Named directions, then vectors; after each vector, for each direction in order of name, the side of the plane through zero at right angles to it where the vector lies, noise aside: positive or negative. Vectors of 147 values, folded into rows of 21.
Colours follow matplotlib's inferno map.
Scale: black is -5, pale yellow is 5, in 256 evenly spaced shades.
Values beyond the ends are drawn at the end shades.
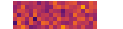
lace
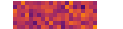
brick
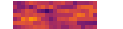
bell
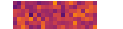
positive, positive, positive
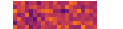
negative, positive, positive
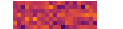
positive, positive, negative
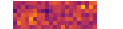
positive, negative, positive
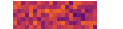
negative, negative, negative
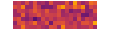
negative, negative, positive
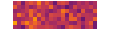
positive, negative, negative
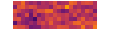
negative, positive, positive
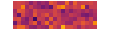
negative, negative, positive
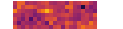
negative, positive, negative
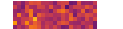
positive, negative, negative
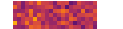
positive, negative, negative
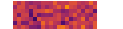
negative, positive, positive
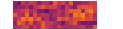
positive, positive, positive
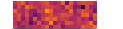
negative, positive, negative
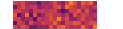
negative, positive, positive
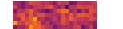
positive, negative, negative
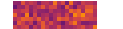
positive, positive, positive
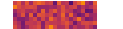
negative, negative, negative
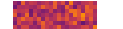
positive, positive, positive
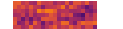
negative, negative, negative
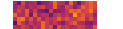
positive, positive, positive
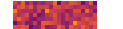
negative, positive, positive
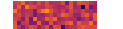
negative, positive, negative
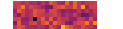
negative, negative, positive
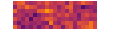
negative, positive, negative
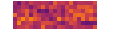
positive, positive, positive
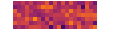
positive, positive, negative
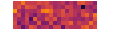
negative, positive, negative
